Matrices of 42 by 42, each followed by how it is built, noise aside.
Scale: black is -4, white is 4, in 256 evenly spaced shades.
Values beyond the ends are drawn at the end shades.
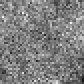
smooth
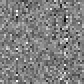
uneven columns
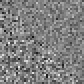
lower triangular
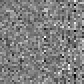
uneven columns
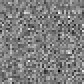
low rank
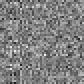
low rank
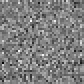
low rank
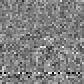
uneven rows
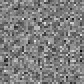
low rank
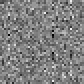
uneven columns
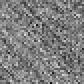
Toeplitz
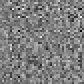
low rank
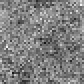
smooth
